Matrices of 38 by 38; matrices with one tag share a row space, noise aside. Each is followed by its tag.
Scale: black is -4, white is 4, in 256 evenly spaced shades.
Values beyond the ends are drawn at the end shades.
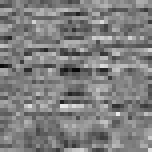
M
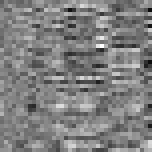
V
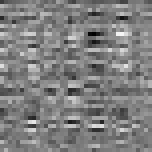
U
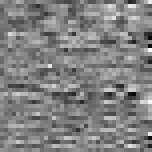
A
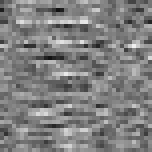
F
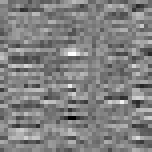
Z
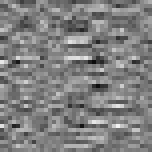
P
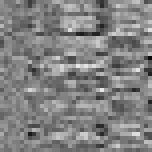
V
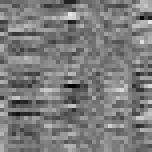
Z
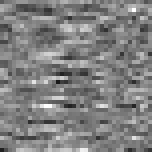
F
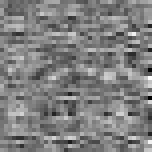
A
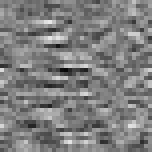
F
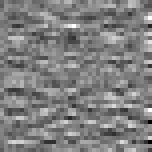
A
